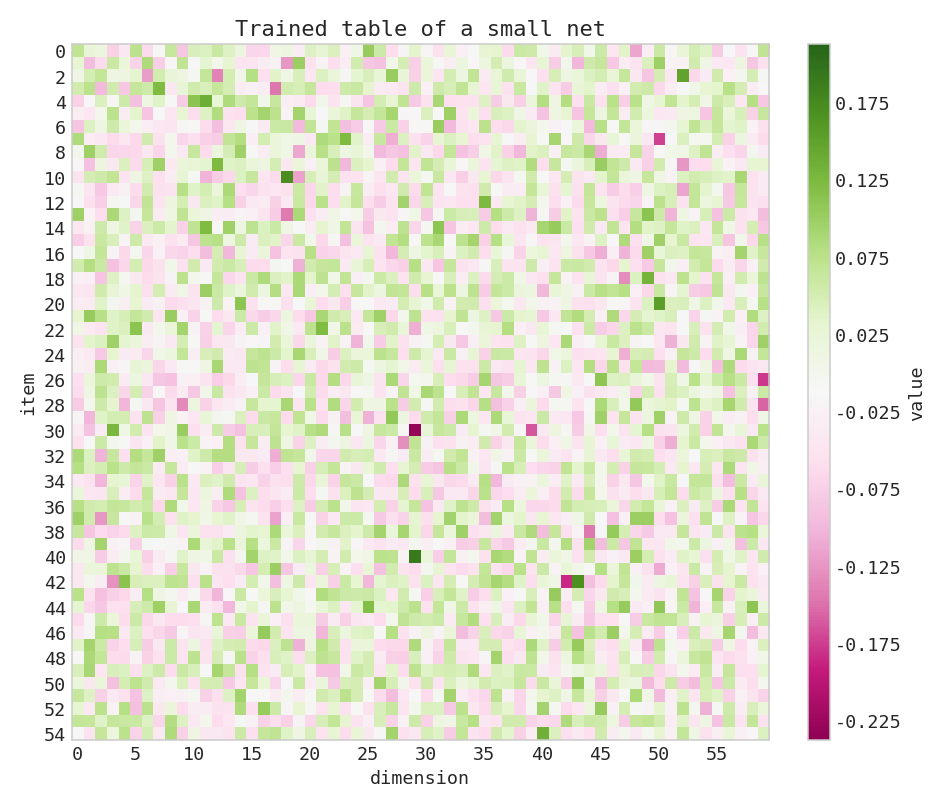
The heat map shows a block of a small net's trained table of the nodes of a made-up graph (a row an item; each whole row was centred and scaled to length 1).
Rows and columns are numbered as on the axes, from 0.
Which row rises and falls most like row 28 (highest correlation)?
26
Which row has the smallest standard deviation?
20
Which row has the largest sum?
19
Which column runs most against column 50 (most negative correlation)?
23
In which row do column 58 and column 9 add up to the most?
31
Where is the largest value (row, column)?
40, 29
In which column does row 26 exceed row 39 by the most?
45
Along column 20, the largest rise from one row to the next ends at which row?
22
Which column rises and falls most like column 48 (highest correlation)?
56
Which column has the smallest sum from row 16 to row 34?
43
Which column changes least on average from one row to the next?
51
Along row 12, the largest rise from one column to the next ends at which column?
35
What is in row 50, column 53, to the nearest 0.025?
-0.1
